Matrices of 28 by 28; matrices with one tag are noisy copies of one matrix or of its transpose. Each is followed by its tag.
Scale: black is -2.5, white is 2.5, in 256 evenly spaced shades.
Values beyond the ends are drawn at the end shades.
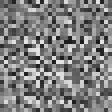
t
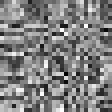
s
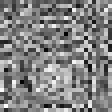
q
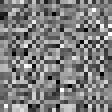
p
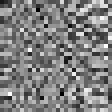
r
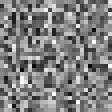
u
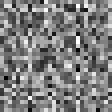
u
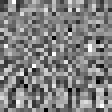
r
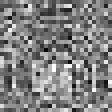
q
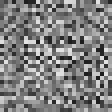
t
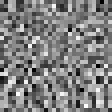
r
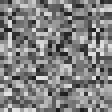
u
